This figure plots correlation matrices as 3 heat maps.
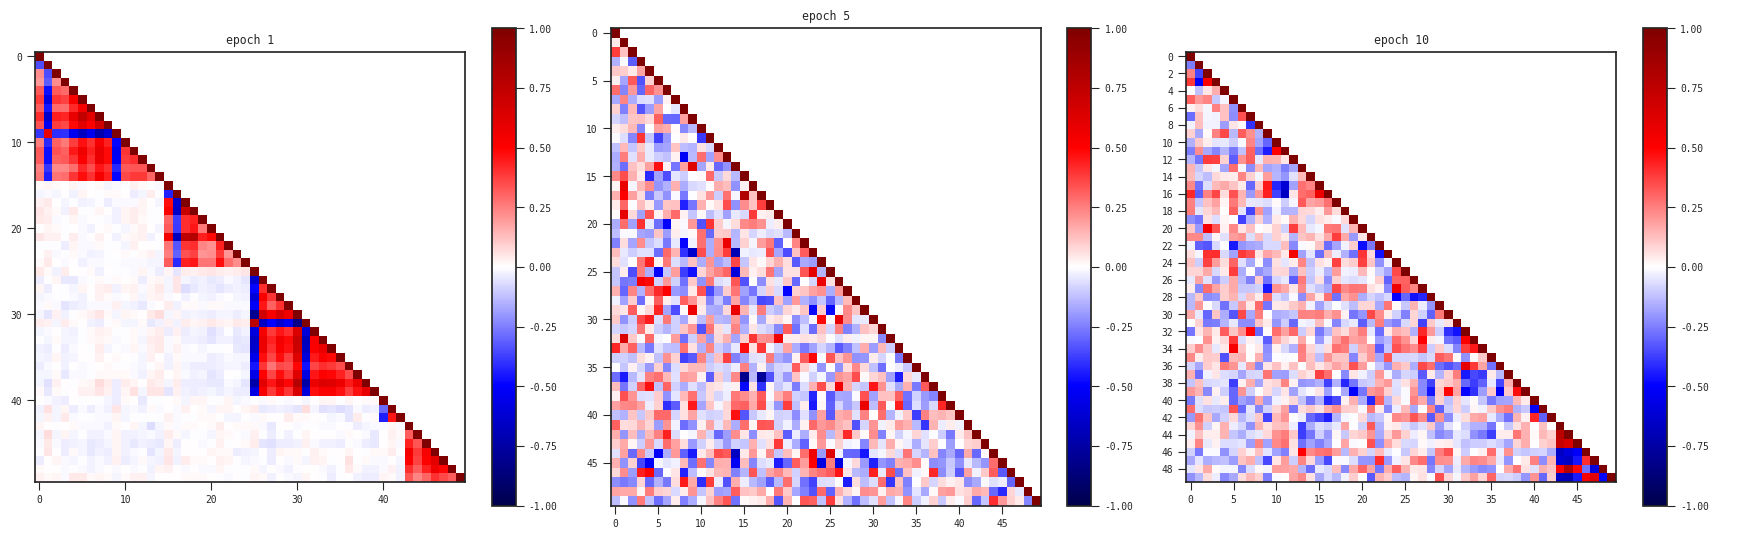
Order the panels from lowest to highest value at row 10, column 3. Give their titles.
epoch 5, epoch 10, epoch 1
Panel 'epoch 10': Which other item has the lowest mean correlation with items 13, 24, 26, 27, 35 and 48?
28
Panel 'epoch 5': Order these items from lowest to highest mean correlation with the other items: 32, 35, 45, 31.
45, 35, 31, 32
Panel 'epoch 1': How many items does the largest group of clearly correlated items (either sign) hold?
15
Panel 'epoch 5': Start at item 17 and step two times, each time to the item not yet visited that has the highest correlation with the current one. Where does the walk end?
33
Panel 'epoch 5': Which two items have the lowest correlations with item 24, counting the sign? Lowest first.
45, 21
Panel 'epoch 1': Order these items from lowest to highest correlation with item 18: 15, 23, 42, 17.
42, 23, 15, 17
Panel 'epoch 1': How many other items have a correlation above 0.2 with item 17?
8
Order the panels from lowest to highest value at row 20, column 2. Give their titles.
epoch 5, epoch 1, epoch 10
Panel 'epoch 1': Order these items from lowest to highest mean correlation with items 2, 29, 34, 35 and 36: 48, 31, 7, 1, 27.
31, 1, 48, 7, 27
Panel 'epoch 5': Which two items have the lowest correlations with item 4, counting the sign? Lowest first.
45, 15
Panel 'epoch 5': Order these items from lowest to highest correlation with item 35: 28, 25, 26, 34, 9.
26, 34, 25, 9, 28
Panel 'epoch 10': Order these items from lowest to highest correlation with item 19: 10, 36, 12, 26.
26, 10, 12, 36
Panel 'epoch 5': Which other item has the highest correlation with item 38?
39
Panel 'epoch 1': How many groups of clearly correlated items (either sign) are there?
5
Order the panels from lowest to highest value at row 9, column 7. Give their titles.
epoch 1, epoch 5, epoch 10
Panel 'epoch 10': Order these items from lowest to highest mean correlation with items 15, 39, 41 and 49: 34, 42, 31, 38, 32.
32, 42, 34, 38, 31
